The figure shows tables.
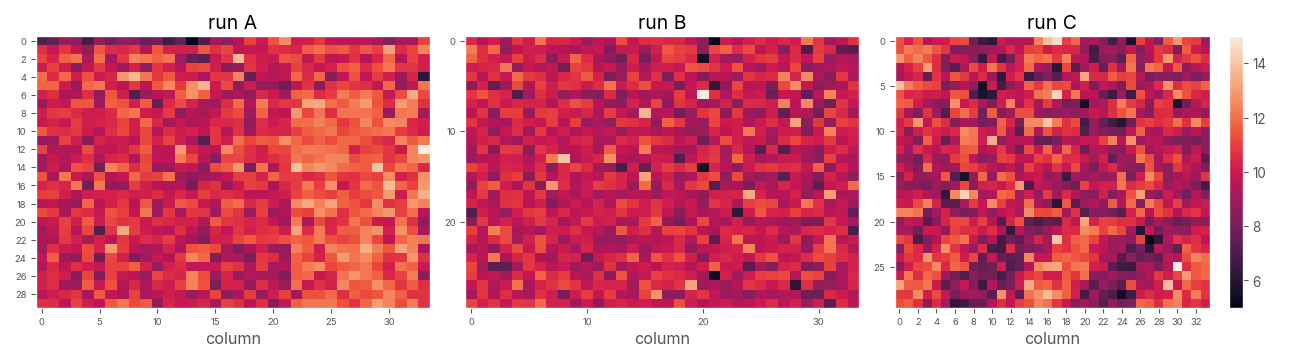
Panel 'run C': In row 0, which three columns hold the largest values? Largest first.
17, 16, 30
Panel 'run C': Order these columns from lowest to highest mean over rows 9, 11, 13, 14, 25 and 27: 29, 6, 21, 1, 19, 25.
21, 25, 6, 1, 29, 19
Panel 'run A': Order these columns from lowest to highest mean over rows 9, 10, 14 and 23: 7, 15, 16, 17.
16, 17, 15, 7
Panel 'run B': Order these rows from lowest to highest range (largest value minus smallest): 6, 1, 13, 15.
1, 15, 13, 6
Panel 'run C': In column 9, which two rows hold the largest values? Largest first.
15, 20
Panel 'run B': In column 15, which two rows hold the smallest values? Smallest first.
14, 2
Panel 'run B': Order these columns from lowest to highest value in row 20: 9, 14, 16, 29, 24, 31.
29, 24, 14, 9, 31, 16
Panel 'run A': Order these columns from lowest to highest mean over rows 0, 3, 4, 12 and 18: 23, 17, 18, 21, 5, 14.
14, 5, 18, 21, 17, 23
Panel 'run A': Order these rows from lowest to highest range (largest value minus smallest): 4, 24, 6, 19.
19, 24, 6, 4
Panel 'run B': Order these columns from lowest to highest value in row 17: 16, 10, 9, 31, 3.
16, 9, 10, 3, 31
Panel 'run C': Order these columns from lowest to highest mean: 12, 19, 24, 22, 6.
24, 22, 12, 6, 19
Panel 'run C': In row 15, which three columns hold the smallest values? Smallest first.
7, 18, 6
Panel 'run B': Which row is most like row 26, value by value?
0
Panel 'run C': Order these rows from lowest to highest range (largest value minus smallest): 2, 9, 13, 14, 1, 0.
14, 13, 1, 2, 9, 0
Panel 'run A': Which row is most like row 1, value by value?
17
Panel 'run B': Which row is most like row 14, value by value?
2
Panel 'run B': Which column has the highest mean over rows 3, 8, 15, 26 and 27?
15
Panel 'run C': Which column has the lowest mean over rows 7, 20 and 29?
3
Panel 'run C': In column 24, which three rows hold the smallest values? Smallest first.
28, 9, 25
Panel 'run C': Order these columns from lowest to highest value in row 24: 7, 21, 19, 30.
30, 7, 21, 19
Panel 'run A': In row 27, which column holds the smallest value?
15
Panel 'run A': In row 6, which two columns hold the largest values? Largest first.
32, 13
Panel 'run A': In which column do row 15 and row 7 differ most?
10
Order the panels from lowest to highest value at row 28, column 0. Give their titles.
run B, run A, run C
